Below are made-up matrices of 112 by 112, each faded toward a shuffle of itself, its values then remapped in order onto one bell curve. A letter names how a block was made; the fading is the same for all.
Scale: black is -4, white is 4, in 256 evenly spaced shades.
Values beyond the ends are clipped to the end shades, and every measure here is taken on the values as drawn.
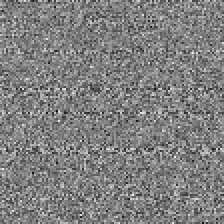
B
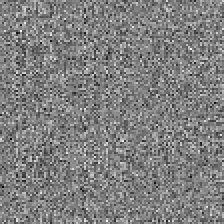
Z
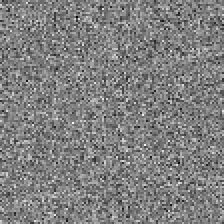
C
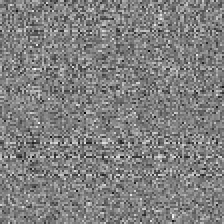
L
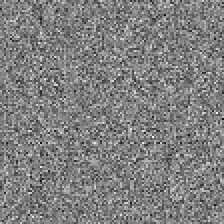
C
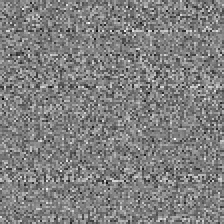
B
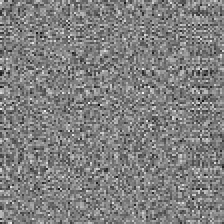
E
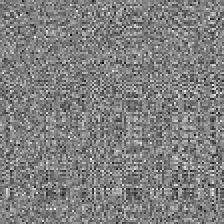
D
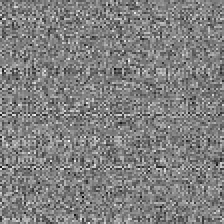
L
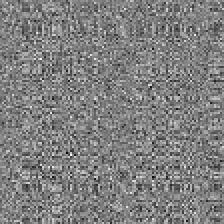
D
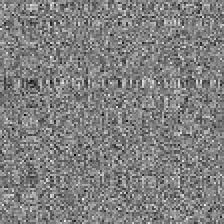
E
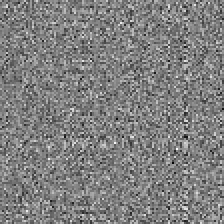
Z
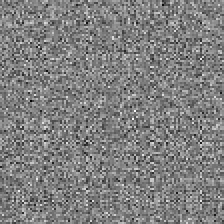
E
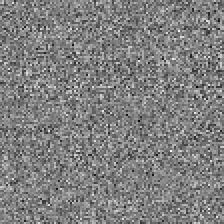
C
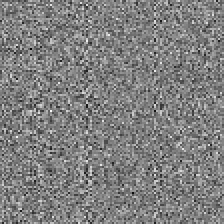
Z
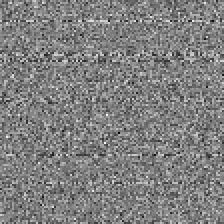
B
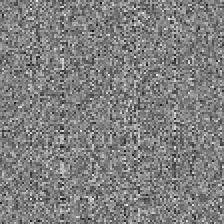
Z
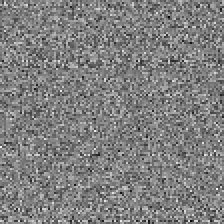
B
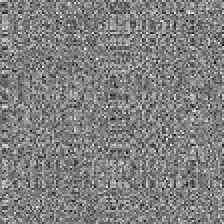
D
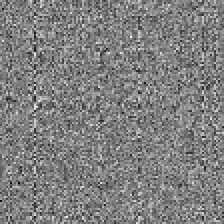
Z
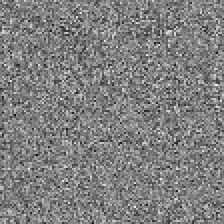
C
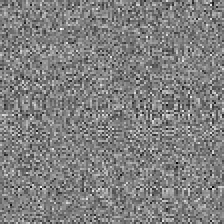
E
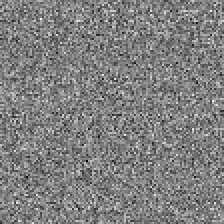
C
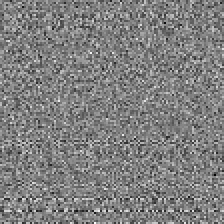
L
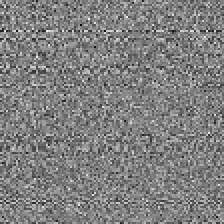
L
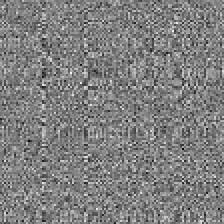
D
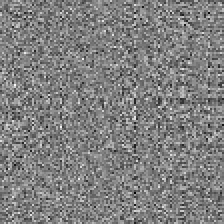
Z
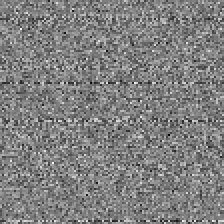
B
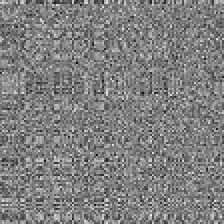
D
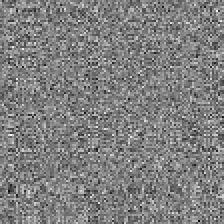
E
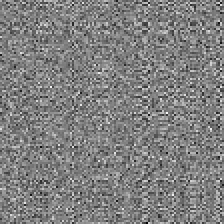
D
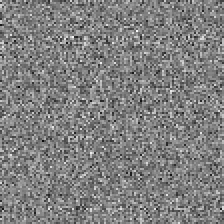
C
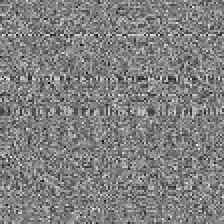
L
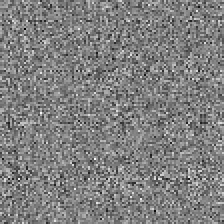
C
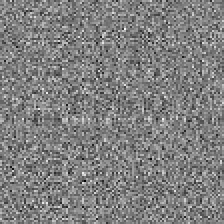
E
